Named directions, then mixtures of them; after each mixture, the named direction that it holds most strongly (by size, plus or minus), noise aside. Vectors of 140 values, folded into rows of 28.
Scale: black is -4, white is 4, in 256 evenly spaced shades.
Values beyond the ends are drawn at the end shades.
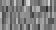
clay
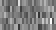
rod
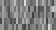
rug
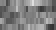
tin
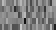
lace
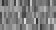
lace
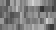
tin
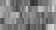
tin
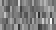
rod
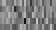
lace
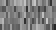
lace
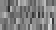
rod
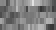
tin
